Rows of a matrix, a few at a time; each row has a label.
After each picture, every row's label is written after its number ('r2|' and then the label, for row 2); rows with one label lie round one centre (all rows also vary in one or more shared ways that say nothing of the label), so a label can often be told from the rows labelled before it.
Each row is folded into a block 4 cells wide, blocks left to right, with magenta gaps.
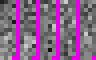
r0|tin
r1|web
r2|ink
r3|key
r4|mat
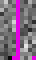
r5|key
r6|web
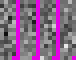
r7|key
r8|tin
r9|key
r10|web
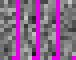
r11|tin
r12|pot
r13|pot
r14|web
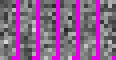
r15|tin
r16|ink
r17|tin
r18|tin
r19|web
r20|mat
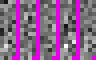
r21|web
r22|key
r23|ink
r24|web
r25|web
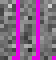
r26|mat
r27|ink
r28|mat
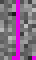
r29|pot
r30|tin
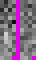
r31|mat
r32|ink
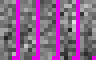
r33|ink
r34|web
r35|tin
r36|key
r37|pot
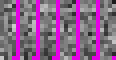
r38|key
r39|key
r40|pot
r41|pot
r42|pot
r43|pot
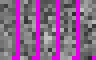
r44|mat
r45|key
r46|mat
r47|tin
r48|web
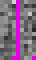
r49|ink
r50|tin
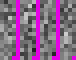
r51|pot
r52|key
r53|pot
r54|mat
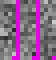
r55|ink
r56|pot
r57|key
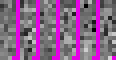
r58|mat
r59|tin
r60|mat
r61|tin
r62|web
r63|tin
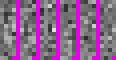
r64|key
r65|pot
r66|mat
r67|key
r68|ink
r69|mat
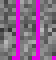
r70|web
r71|web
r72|pot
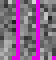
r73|web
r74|ink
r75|key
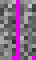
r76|mat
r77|mat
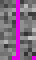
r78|tin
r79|pot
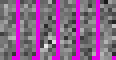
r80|pot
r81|pot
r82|web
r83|pot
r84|ink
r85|pot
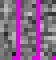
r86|pot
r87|tin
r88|pot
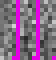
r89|key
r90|ink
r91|key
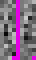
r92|pot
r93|ink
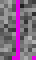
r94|web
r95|tin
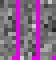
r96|tin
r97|key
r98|web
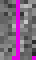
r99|ink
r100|pot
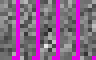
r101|ink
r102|key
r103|web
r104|web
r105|key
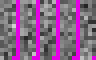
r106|key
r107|ink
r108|tin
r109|pot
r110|key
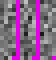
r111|mat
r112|key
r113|tin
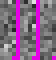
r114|web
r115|ink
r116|web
